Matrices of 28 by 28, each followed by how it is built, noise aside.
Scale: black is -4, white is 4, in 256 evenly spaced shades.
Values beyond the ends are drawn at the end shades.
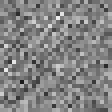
Hankel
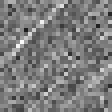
Hankel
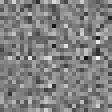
low rank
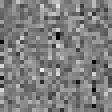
uneven columns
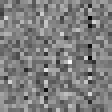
uneven columns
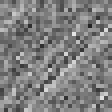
Hankel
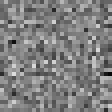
low rank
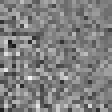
lower triangular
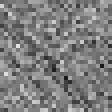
Toeplitz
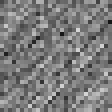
Hankel
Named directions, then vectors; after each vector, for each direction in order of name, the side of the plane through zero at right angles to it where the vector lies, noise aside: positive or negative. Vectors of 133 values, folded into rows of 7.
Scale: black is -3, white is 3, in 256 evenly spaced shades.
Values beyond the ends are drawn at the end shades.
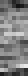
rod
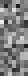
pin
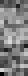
positive, positive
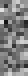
positive, negative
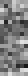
positive, negative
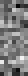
positive, positive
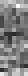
negative, negative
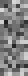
positive, negative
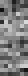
negative, positive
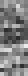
negative, negative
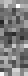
negative, negative
